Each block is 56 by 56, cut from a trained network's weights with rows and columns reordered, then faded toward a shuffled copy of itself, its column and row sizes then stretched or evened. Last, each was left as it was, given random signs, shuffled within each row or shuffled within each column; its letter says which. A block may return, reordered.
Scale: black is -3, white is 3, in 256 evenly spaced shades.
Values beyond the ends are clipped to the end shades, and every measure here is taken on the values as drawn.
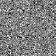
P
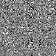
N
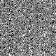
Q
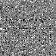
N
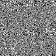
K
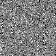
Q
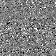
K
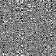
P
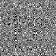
P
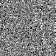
Q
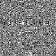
P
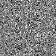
Q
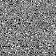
K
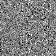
Q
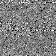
K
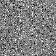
Q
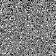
N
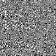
N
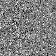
Q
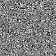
K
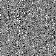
Q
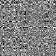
P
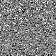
K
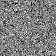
K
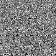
K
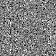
Q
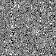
Q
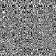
P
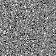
Q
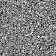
Q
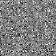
N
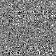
N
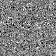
K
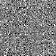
N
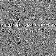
N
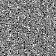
Q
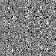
P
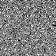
K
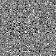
N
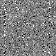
N
